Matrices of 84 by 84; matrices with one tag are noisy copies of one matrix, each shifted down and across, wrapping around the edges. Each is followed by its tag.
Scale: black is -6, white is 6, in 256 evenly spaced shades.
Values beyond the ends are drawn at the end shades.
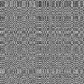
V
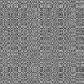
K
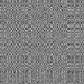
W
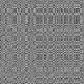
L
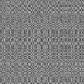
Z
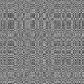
L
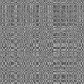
W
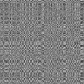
W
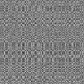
Z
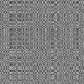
W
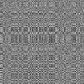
L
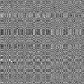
V
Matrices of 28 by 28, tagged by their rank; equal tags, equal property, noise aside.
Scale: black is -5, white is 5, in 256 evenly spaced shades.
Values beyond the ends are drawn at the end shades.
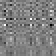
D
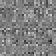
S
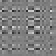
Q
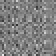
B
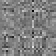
B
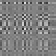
Q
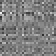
B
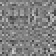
S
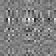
D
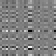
Q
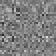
S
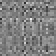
B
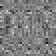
S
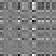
Q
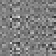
B
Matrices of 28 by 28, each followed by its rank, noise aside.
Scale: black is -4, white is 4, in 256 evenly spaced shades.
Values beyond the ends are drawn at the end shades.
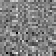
five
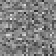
seven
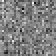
six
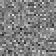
seven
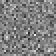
eight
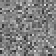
seven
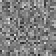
four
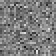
six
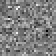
seven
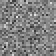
eight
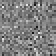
five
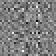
five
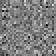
six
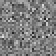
six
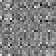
four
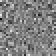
five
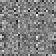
four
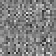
five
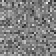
eight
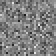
eight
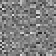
five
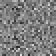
seven
